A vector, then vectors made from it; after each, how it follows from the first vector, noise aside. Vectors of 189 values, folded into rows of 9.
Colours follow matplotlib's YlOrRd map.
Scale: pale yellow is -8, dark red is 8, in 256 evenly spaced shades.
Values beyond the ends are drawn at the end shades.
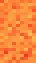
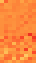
negated, partly zeroed.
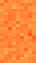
negated, shrunk.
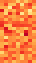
reversed, negated, scaled up.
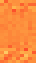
negated, partly zeroed.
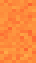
negated, shrunk.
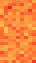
reversed.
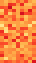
reversed, scaled up.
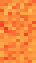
reversed, negated.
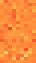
negated, partly zeroed.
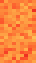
copied.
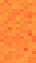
negated, shrunk.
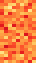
reversed, negated, scaled up.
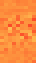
partly zeroed.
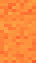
reversed, shrunk.
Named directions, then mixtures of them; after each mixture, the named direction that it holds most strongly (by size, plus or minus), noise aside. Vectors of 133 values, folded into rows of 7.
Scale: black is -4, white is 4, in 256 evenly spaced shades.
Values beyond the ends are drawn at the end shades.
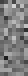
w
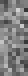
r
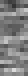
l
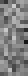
w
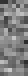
w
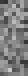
w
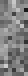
r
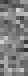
r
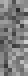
r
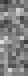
r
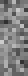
r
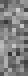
r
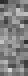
r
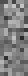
w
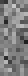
w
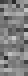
w
